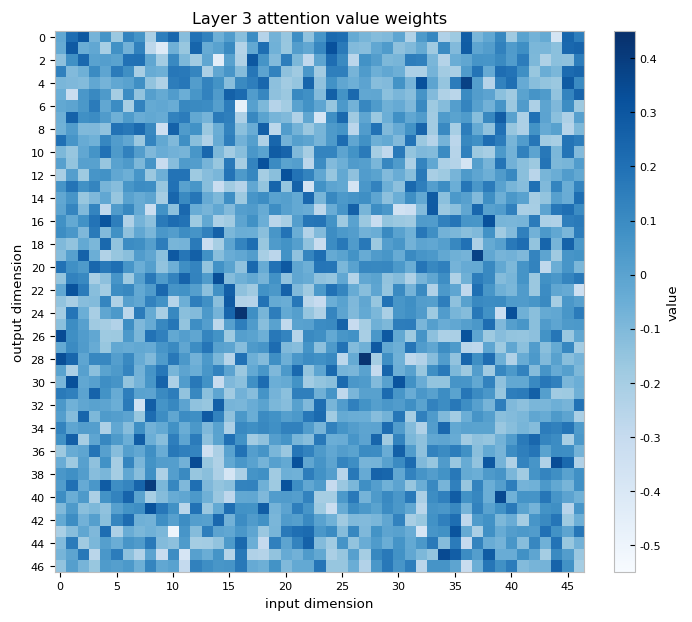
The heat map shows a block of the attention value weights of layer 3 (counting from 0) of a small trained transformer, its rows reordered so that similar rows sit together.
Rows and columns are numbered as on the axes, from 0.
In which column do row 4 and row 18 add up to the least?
23
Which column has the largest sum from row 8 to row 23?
11
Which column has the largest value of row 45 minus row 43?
10
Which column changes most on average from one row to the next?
36
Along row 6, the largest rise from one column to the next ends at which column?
17
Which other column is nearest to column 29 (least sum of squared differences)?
0
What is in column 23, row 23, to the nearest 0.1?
-0.3
